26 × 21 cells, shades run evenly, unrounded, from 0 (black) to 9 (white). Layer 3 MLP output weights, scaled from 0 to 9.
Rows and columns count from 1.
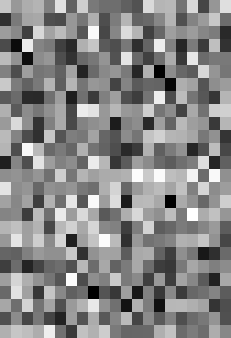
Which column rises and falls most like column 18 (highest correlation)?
13
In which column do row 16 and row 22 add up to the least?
16
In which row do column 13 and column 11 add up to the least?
23
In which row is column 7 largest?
22
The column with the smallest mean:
12
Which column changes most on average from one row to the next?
3
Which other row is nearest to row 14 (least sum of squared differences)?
17
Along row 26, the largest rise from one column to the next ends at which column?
8
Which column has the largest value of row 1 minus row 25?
6
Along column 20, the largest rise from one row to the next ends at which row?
14
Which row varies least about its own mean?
15
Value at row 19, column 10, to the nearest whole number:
9
